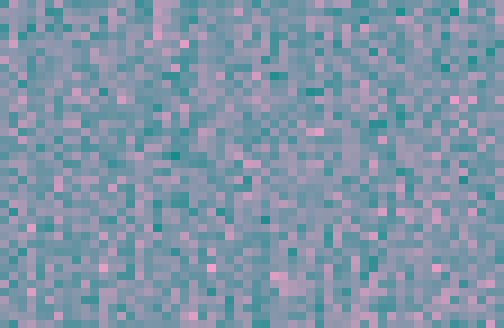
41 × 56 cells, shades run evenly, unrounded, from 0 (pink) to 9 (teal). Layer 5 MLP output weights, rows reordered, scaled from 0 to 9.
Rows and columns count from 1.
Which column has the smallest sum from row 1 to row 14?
2
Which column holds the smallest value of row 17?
36
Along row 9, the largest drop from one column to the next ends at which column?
51
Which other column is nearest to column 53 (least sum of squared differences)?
49
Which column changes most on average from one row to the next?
42
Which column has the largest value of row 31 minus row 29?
4
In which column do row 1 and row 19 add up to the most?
16
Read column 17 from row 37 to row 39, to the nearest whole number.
3 5 5
